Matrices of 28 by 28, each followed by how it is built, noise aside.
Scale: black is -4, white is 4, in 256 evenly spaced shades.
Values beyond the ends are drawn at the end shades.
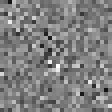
banded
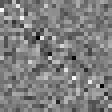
banded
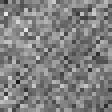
Hankel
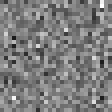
uneven columns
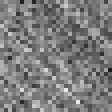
Toeplitz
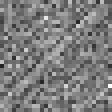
Hankel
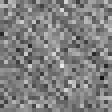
Toeplitz
